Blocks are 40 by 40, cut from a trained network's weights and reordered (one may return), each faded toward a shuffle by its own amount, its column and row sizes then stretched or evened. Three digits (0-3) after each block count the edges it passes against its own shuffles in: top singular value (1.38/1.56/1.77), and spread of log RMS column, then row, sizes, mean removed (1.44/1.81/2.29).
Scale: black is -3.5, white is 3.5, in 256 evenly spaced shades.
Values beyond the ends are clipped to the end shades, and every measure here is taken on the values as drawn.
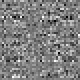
3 2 3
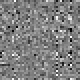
0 3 2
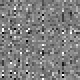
0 3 2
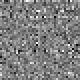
0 1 2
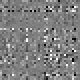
1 3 3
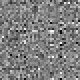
3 2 1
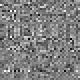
2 0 3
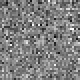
0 1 1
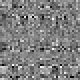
3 1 3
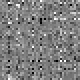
0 3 2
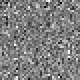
0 2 0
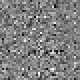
1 2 1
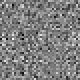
3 1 2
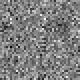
1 0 1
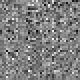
1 2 2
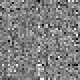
1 2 1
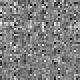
2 3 1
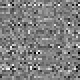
3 2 3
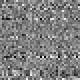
2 0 3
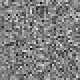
1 1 0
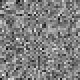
2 0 0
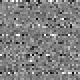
0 0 3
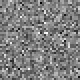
0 0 0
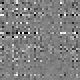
3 3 3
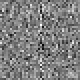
2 2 0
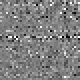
1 1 3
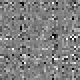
0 3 3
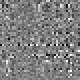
2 2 3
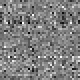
2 2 2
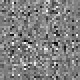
0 3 2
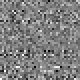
2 0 3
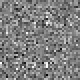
1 2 1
